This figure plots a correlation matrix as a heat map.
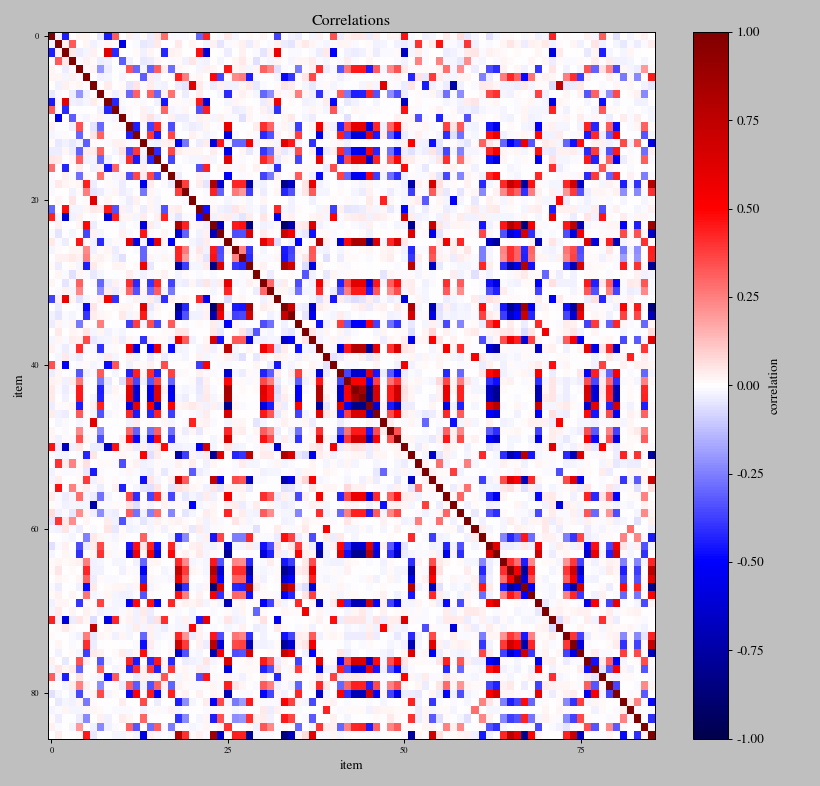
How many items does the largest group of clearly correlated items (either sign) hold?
30
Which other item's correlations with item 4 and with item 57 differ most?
6
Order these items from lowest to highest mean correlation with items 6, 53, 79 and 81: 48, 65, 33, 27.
65, 27, 48, 33
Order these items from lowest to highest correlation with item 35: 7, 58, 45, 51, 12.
58, 51, 7, 12, 45
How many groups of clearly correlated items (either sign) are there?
7
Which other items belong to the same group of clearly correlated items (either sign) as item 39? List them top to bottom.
60, 82
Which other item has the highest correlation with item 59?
1
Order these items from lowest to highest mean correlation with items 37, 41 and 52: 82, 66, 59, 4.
4, 82, 59, 66
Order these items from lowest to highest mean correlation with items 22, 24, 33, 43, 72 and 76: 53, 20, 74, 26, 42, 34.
74, 26, 53, 20, 42, 34
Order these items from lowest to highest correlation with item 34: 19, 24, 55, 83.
19, 55, 83, 24
